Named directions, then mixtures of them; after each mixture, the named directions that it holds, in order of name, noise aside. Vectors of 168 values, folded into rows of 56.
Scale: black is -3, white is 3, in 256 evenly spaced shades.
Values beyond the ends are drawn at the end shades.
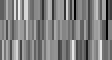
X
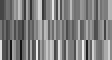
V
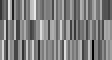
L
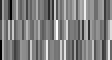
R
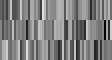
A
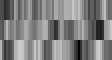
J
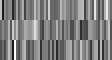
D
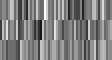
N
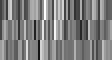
A, L, N.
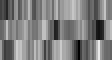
J.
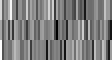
R.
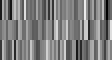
D, R, X.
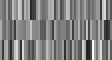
L, V, X.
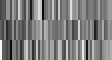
V.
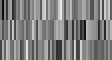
A, D.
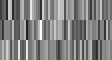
A, L.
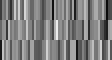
R, X.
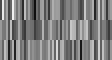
D, L.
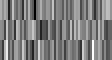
L.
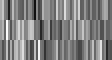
J, L, V.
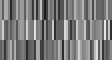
A, D, N.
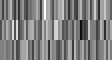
A, D, N.
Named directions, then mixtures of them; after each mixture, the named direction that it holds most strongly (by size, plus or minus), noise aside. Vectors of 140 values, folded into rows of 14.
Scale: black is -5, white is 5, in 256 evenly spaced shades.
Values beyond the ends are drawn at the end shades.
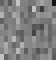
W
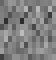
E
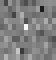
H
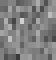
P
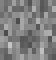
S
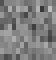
E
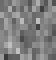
S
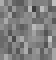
W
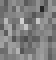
S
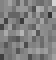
E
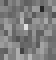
H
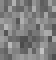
S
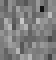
P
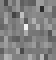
H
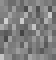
E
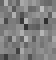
H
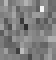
H
